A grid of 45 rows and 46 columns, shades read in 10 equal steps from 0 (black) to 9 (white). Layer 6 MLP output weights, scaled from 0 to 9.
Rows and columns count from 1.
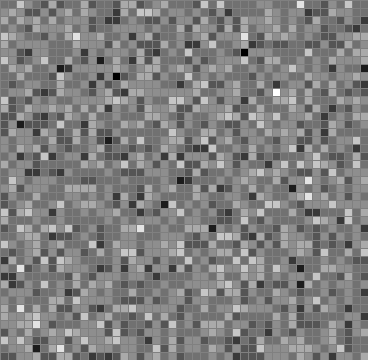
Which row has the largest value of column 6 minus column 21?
20
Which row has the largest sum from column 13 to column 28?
32
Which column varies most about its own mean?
31
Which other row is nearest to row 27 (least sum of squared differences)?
6
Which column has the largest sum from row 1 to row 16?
37
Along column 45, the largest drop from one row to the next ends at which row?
19
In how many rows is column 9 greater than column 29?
13
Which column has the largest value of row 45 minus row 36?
38
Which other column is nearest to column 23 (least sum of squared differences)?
36
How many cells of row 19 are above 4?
18
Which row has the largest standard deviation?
34
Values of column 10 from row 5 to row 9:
8 6 5 4 5
